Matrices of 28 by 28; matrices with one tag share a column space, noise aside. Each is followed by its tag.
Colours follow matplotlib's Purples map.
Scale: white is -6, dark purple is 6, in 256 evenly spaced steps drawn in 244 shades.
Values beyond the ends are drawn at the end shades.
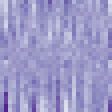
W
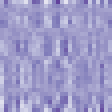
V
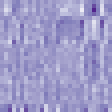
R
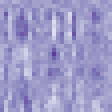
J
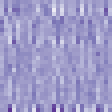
R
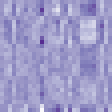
R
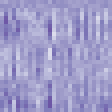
J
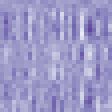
J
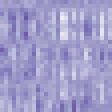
J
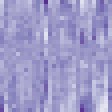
W
